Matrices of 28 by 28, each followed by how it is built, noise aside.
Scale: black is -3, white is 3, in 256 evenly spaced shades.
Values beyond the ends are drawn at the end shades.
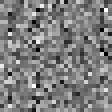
uneven columns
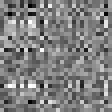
low rank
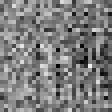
blocks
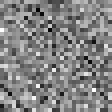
Toeplitz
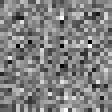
low rank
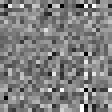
low rank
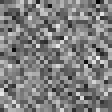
Toeplitz
